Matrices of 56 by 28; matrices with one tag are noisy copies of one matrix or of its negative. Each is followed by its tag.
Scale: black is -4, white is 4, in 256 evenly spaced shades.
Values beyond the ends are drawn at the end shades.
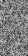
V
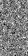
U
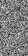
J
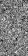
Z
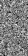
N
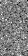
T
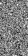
T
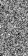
J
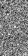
J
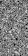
Z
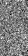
T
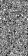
V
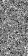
V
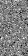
T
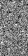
N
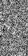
U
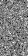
T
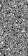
N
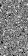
N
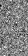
N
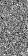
T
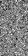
Z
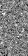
N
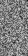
T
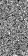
T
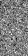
Z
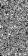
J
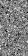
J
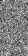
V
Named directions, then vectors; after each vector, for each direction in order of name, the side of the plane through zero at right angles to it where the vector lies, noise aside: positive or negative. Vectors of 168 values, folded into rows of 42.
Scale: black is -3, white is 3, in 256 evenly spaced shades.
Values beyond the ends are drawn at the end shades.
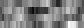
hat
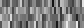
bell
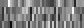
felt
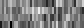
positive, positive, negative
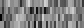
negative, positive, positive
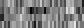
negative, positive, positive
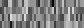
positive, positive, positive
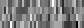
negative, negative, negative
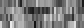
negative, negative, positive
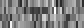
negative, negative, positive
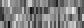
negative, positive, positive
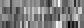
negative, positive, negative
